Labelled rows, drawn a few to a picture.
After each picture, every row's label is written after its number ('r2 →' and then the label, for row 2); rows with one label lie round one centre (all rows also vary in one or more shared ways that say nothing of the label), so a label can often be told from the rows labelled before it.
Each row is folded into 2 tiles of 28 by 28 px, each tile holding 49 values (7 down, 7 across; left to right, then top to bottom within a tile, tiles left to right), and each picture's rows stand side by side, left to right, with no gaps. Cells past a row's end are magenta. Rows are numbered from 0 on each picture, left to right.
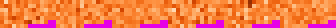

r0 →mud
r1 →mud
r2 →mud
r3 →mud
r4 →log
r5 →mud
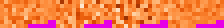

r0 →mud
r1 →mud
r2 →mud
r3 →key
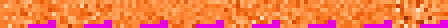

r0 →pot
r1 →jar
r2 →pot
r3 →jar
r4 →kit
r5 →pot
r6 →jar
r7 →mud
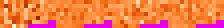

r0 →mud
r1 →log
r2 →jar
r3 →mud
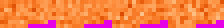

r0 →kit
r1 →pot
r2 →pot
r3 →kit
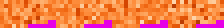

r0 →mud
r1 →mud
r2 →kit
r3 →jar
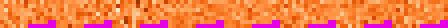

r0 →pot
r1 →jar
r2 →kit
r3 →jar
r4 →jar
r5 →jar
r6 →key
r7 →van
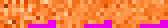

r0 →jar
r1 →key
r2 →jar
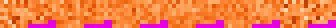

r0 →pot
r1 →kit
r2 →mud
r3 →jar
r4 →mud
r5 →jar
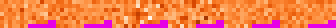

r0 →mud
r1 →van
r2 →log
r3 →key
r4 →key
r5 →van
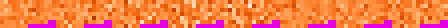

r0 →kit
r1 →van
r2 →kit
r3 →van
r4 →key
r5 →kit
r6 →pot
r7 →van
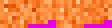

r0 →kit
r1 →pot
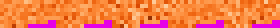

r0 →jar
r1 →van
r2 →van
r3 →jar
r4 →key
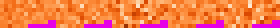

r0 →van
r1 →kit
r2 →jar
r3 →pot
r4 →pot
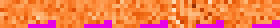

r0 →log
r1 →kit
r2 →key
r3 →pot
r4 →van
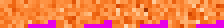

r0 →kit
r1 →pot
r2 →kit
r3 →jar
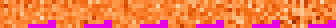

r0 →log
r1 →key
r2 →kit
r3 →jar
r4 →key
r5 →pot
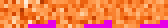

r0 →mud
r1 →mud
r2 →mud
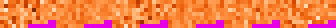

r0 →kit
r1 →log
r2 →key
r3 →kit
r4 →kit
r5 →kit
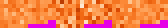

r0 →kit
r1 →mud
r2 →van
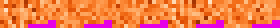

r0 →kit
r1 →kit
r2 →van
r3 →pot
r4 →mud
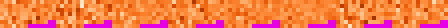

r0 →key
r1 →mud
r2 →key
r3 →kit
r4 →van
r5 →van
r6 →mud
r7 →kit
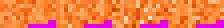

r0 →log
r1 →mud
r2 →log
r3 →jar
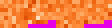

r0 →log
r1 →van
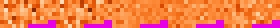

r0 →kit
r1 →kit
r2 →key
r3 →van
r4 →kit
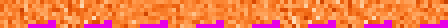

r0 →mud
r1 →kit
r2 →jar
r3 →mud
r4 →log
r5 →log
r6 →kit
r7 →van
